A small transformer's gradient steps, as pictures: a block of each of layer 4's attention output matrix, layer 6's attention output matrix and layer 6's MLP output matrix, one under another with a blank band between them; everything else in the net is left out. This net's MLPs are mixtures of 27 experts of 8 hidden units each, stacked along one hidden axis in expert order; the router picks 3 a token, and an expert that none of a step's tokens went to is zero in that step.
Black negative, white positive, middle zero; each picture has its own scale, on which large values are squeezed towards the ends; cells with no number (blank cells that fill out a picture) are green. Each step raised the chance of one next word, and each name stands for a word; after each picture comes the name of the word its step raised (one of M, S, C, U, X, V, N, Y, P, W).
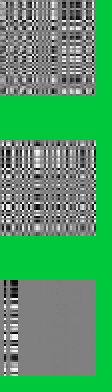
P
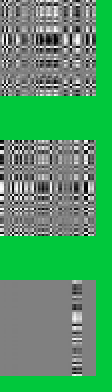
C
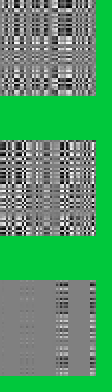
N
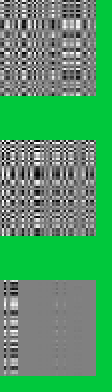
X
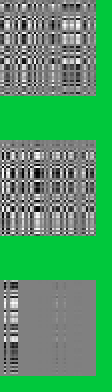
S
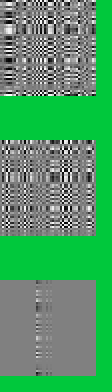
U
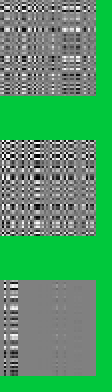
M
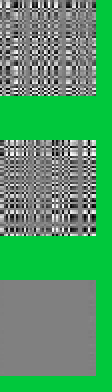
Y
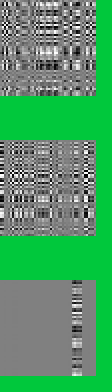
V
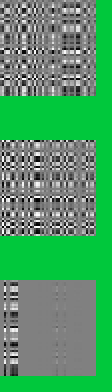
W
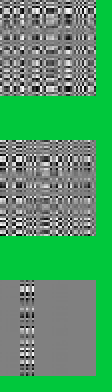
W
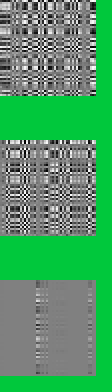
U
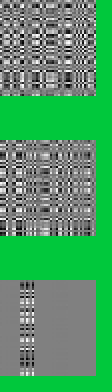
S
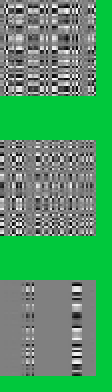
W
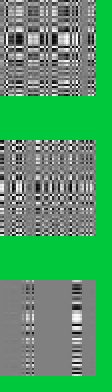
C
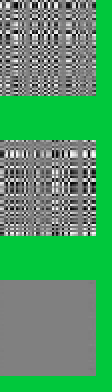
S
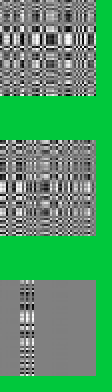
C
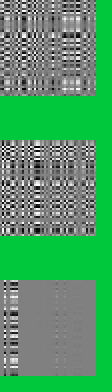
Y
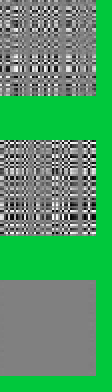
M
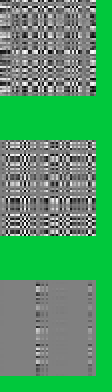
W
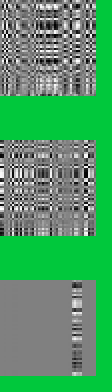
S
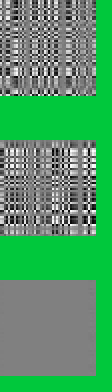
P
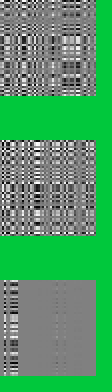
N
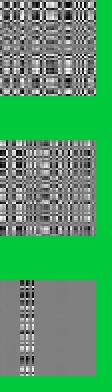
P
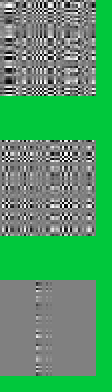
Y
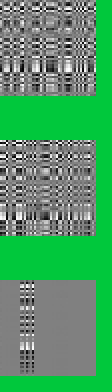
M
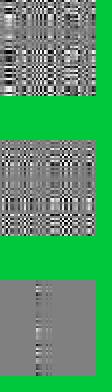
W
